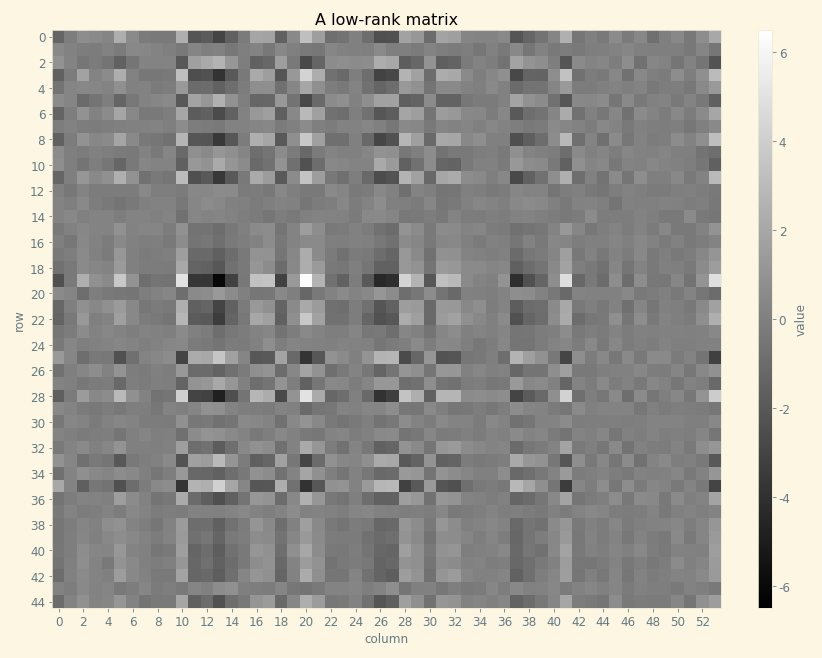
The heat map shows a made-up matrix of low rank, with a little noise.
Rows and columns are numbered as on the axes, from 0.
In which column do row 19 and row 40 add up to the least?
13
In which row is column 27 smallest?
19
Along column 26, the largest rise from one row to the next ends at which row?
20
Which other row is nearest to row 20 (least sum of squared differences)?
9
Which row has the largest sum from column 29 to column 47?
28
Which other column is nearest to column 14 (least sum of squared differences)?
18
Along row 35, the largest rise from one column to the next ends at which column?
11
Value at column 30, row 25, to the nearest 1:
1
